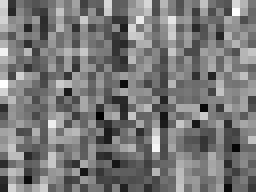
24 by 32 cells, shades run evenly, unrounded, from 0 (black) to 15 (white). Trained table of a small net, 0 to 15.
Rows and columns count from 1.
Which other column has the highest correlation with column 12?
7
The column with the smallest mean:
16
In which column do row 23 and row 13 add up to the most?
2
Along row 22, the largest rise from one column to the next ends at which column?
20
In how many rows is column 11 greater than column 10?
13
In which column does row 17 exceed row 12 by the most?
9
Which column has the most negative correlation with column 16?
27
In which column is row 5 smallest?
28
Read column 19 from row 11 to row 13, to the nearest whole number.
4 9 7
